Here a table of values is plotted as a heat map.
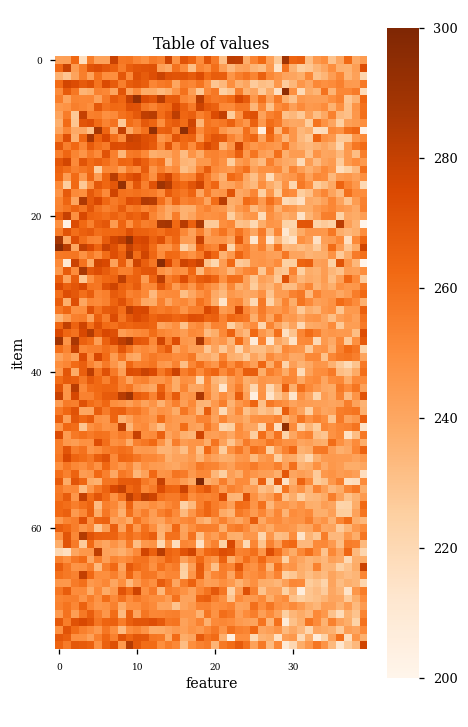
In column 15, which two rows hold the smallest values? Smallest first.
62, 70
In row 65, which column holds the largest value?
39
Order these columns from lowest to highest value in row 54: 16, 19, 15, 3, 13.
19, 16, 15, 3, 13
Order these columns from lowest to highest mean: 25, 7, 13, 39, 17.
25, 39, 17, 13, 7
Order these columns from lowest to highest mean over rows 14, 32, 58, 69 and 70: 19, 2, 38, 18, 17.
38, 17, 2, 18, 19
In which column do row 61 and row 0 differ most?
3
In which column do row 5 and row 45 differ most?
18
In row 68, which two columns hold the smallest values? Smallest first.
31, 37
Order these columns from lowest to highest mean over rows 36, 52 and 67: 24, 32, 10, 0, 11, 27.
27, 32, 24, 10, 11, 0
